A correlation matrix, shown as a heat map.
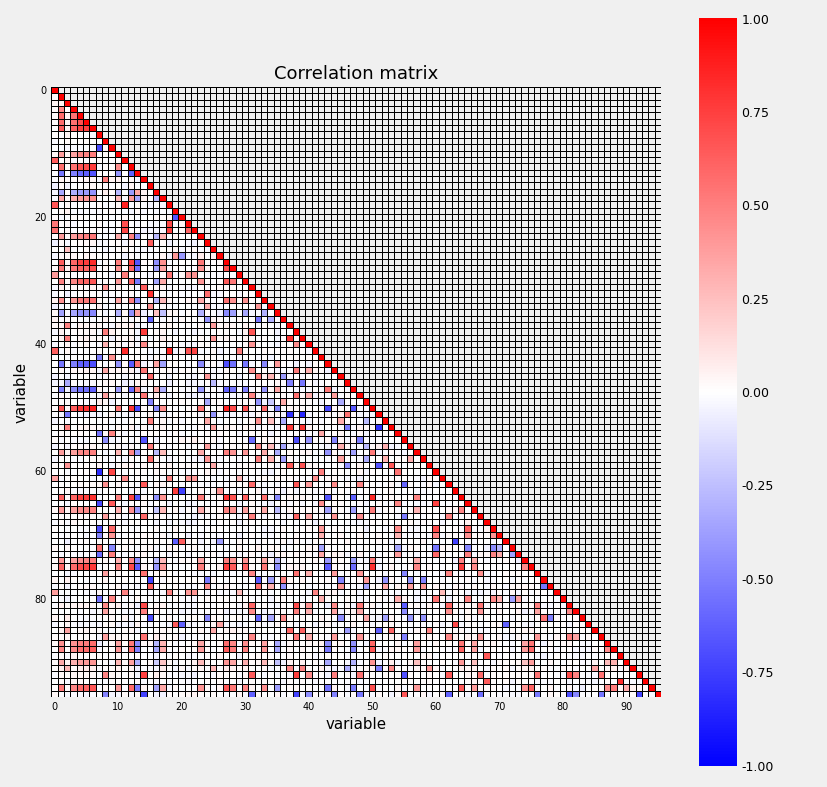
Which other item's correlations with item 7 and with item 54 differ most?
60
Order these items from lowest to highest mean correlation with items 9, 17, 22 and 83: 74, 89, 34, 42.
34, 89, 74, 42
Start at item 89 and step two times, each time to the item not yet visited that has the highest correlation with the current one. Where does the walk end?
68
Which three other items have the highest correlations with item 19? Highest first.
63, 84, 26
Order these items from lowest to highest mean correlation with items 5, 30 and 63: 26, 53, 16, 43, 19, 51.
43, 16, 51, 53, 26, 19
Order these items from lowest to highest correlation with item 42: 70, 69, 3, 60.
3, 70, 69, 60
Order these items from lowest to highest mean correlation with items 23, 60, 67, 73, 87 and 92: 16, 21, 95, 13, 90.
95, 13, 16, 21, 90
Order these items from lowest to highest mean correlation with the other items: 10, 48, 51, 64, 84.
51, 84, 48, 10, 64
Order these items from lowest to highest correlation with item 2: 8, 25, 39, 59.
8, 25, 59, 39
